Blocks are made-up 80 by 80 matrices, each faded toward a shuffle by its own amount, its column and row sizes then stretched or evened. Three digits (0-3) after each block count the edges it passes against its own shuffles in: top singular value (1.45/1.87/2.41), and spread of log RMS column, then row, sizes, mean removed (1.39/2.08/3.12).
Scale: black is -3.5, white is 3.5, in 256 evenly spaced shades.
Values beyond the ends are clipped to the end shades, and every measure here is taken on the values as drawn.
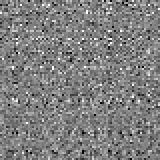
2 1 2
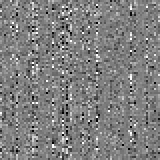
2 3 0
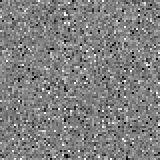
0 1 1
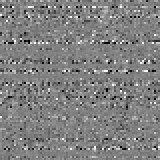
1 1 3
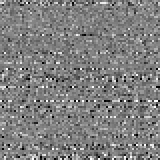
0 0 3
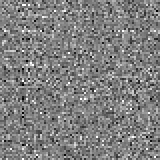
1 1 1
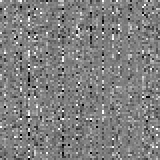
0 3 1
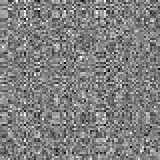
3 2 1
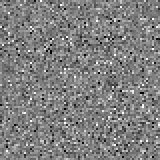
0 1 1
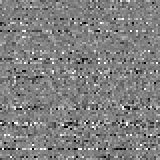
1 0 3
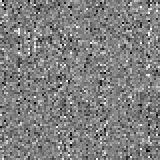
1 2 0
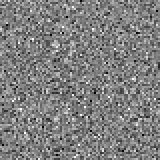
2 0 0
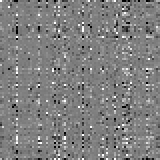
3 3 2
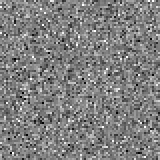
0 0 0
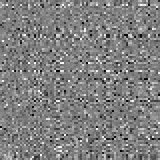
3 1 2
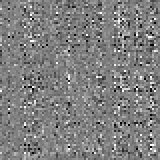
2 3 2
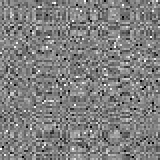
3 0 0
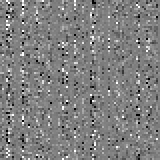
0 3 0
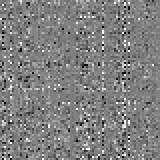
1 3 2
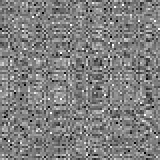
3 1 0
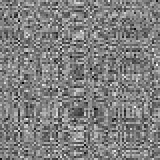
3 2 0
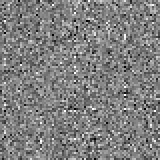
1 2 1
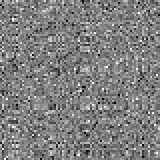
3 1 0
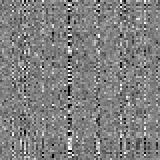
3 3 1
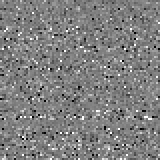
0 0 2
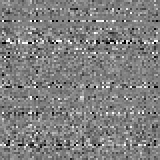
2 1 3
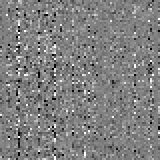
0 3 1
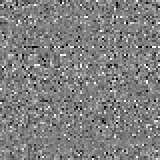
2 1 2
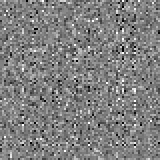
2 2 1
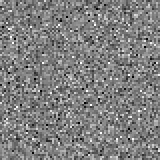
1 0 0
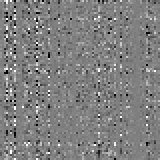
1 3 2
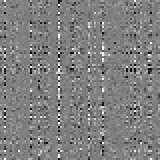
3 3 2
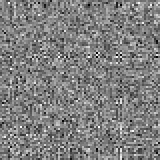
2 1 1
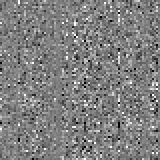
1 3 1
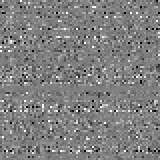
1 1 3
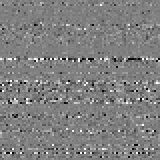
1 0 3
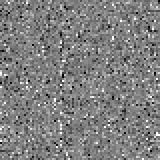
1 1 0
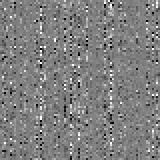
1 3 0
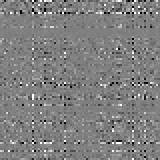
3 2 3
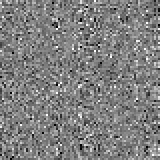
2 2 0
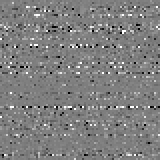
1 0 3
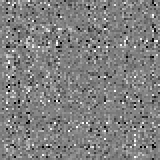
0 2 2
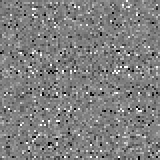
0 1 2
